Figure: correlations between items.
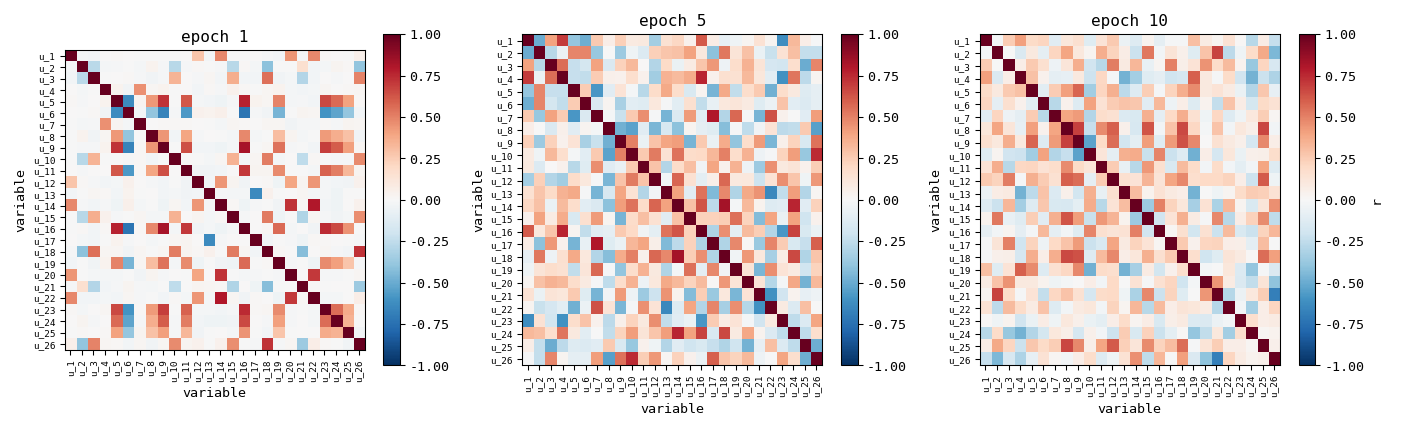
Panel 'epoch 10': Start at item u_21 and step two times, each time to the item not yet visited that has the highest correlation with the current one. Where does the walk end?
u_15
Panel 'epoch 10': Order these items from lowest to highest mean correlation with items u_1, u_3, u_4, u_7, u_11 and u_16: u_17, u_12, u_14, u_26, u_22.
u_26, u_14, u_17, u_22, u_12
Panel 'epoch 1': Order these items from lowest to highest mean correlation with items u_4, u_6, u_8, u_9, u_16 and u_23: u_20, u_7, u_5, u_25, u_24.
u_20, u_7, u_25, u_24, u_5
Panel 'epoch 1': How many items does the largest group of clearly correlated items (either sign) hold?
10
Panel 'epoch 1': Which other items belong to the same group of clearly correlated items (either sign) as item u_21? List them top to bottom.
u_2, u_3, u_10, u_15, u_18, u_26
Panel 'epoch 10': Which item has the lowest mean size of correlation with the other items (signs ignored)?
u_23
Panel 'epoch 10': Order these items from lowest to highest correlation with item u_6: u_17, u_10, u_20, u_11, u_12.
u_17, u_20, u_11, u_12, u_10
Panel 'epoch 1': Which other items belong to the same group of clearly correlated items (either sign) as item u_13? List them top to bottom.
u_17
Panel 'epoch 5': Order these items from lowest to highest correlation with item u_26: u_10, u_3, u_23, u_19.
u_19, u_23, u_3, u_10
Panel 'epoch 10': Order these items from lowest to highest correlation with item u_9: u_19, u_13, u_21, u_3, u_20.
u_13, u_20, u_21, u_3, u_19
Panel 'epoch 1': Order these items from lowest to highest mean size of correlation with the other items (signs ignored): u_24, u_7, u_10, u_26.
u_7, u_10, u_26, u_24
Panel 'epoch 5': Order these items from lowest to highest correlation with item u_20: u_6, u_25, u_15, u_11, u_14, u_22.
u_25, u_22, u_11, u_6, u_15, u_14
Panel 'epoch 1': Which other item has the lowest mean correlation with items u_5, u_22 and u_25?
u_6
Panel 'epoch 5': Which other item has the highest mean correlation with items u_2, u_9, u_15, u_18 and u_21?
u_14
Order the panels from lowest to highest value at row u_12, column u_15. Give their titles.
epoch 1, epoch 5, epoch 10
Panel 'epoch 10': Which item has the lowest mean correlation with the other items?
u_24
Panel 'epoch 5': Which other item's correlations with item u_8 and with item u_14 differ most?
u_18
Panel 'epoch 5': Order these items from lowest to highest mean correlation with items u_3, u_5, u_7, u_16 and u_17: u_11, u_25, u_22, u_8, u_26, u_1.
u_25, u_8, u_22, u_11, u_1, u_26
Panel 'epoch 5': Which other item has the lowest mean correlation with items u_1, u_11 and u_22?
u_5
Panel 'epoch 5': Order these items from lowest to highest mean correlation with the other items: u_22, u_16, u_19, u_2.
u_22, u_2, u_19, u_16
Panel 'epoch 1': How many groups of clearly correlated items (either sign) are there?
5
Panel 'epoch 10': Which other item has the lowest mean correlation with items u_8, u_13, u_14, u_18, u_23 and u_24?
u_4
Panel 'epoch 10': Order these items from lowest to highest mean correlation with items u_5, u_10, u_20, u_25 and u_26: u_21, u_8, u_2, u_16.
u_21, u_2, u_8, u_16
